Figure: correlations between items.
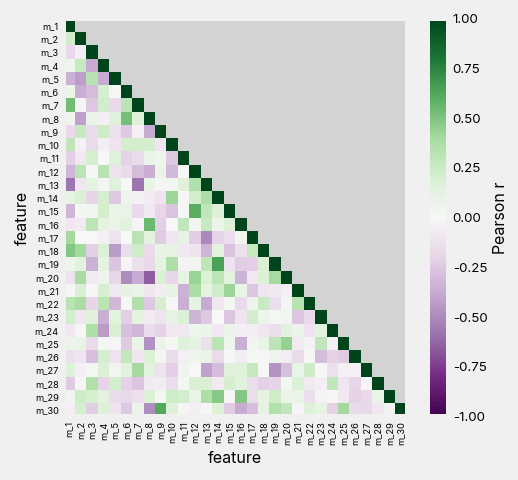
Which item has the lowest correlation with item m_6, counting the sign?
m_20
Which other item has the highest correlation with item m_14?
m_19
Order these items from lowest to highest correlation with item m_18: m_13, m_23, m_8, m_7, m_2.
m_13, m_8, m_23, m_7, m_2
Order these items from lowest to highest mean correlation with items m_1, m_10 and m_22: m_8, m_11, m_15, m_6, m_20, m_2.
m_11, m_15, m_20, m_8, m_6, m_2
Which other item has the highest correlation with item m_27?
m_7
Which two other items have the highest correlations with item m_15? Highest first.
m_12, m_21
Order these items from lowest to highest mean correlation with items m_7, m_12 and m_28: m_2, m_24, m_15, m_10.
m_10, m_24, m_2, m_15
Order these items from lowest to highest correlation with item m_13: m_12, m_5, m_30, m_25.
m_25, m_30, m_5, m_12
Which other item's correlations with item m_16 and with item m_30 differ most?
m_8
